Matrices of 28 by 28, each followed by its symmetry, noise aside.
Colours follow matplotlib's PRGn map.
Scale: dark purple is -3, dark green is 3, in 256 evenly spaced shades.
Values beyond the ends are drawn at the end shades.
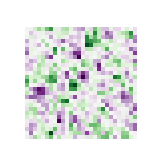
antisymmetric.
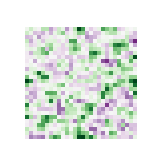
symmetric.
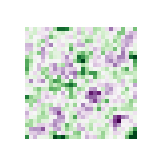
symmetric.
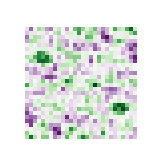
same after a half turn.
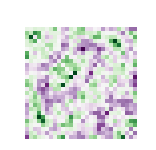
symmetric.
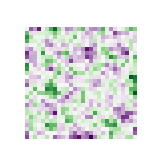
antisymmetric.
